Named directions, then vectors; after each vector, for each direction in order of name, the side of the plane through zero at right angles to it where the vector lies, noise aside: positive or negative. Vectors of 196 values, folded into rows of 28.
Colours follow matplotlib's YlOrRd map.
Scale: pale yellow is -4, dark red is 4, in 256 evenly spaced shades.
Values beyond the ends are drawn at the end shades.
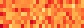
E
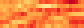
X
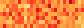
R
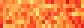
positive, negative, positive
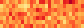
negative, positive, positive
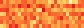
negative, negative, negative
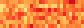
negative, positive, positive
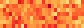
negative, positive, negative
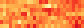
negative, negative, positive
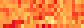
negative, positive, negative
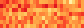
positive, negative, negative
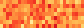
negative, positive, negative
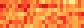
positive, negative, negative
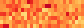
positive, positive, negative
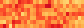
positive, positive, negative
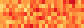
negative, positive, positive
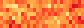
negative, negative, positive
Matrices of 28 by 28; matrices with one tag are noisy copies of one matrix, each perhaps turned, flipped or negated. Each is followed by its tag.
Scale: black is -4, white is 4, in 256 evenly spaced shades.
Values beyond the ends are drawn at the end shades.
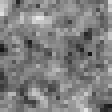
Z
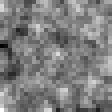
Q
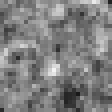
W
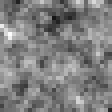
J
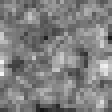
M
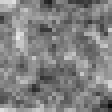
Z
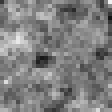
W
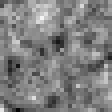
W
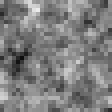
J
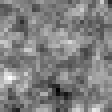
J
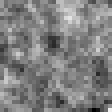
W
